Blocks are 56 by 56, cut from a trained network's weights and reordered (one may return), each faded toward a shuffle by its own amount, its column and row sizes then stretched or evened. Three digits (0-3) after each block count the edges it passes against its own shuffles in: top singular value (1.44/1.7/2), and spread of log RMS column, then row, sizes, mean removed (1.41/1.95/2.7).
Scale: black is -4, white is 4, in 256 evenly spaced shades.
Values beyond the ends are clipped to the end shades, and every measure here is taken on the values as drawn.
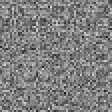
3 0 0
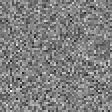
2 0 0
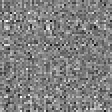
2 1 2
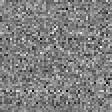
1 0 2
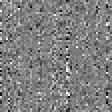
2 3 0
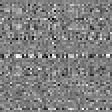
3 1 3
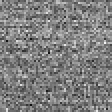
1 1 0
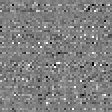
0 1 3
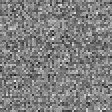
0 1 0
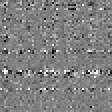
0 2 3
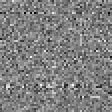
2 0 2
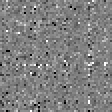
1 2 1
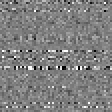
3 0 3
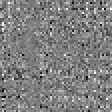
1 2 2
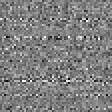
3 0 3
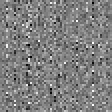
2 3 0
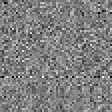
2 1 2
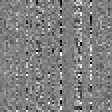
2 3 0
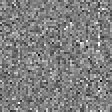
1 1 0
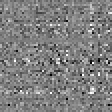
0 2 3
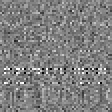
3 0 2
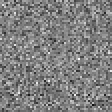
1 0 1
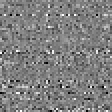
1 1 3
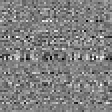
3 0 3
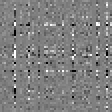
3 3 2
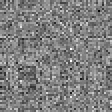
3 1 1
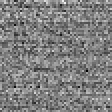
1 1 1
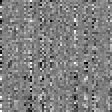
3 3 1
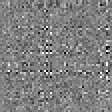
3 2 2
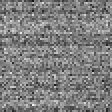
2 1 0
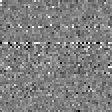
2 0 2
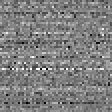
2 0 3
